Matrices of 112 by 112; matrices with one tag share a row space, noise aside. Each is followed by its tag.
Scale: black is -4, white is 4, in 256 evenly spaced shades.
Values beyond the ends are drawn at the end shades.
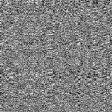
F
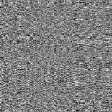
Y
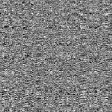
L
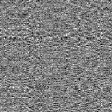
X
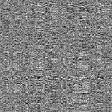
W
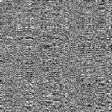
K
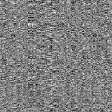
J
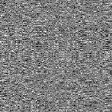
L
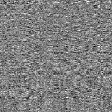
X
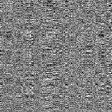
K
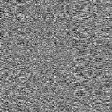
Y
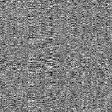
J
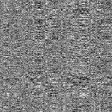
W
